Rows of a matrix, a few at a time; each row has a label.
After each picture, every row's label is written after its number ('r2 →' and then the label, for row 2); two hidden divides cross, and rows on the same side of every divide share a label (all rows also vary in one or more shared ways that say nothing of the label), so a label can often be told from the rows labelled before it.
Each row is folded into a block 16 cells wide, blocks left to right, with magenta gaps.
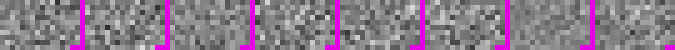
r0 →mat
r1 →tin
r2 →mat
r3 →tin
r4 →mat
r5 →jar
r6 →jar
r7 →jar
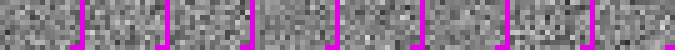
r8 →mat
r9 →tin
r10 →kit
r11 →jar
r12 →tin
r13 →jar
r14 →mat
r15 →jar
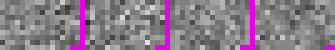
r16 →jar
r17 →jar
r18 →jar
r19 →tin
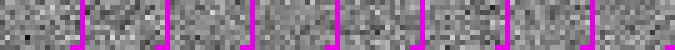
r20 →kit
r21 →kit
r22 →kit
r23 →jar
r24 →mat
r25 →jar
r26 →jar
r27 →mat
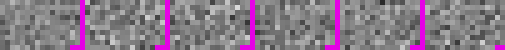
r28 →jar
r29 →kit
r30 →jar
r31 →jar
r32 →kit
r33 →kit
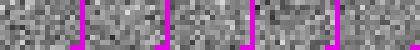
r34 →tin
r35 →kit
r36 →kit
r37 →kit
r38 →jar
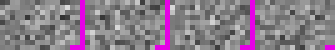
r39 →jar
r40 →jar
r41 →tin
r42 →jar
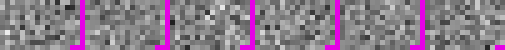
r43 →tin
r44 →jar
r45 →jar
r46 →tin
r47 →kit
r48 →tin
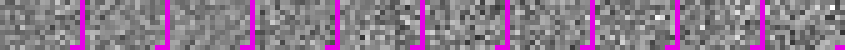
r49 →tin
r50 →jar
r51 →tin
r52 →mat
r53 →kit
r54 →tin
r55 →tin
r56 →tin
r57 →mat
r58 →tin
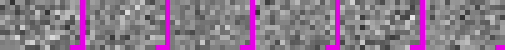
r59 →mat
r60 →jar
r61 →mat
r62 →jar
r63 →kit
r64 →mat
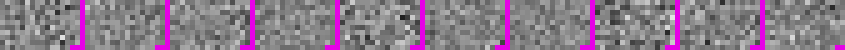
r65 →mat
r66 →tin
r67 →jar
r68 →mat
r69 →jar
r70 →kit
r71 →mat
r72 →kit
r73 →kit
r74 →jar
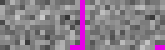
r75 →tin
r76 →jar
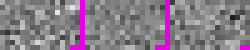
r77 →tin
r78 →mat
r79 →jar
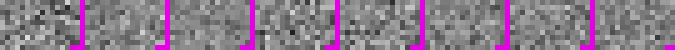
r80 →kit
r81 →tin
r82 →kit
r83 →kit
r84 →tin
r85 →mat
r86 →jar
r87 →tin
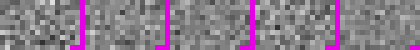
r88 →mat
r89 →tin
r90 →kit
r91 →kit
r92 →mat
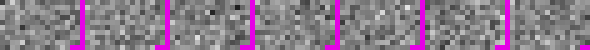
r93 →kit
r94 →tin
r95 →tin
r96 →jar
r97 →tin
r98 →mat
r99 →mat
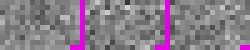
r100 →kit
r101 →kit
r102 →tin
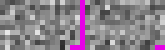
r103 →mat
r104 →kit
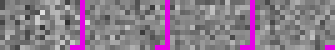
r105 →tin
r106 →jar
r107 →jar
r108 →tin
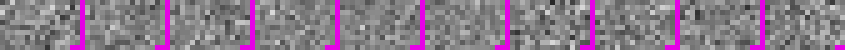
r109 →kit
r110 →tin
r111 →mat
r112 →mat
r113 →tin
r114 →mat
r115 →kit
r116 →tin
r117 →jar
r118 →kit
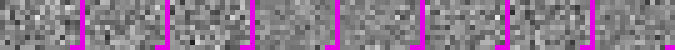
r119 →jar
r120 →kit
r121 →jar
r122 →tin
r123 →jar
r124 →kit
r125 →kit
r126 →jar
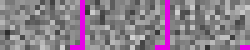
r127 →kit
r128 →jar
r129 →jar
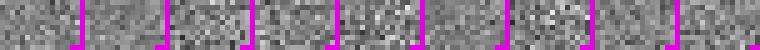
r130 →jar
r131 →mat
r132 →mat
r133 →tin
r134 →tin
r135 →tin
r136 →mat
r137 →jar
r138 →tin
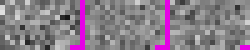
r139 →tin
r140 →mat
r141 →jar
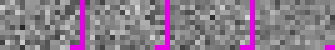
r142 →kit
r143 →kit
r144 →kit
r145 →kit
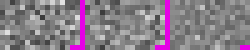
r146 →jar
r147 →mat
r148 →tin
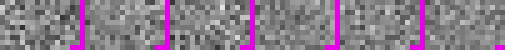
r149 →tin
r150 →jar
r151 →mat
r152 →kit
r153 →kit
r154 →kit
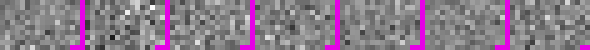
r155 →jar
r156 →mat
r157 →kit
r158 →mat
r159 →jar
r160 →mat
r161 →jar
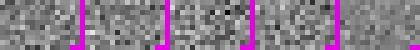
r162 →mat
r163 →tin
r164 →jar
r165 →tin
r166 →tin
